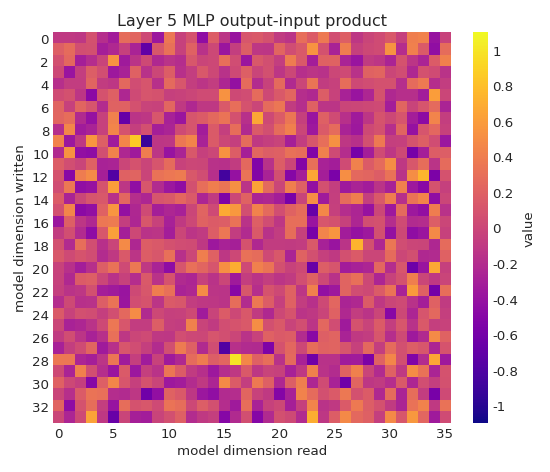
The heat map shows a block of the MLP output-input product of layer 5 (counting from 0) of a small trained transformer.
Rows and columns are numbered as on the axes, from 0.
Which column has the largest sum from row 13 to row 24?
5
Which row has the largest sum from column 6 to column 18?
20
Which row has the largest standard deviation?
12
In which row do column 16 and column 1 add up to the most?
28
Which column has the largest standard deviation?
23
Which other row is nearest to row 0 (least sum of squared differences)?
4
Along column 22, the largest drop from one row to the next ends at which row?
11
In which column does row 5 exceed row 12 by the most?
15
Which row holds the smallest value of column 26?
30
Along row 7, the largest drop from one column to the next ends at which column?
6
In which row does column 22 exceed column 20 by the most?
31
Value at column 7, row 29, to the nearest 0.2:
-0.4
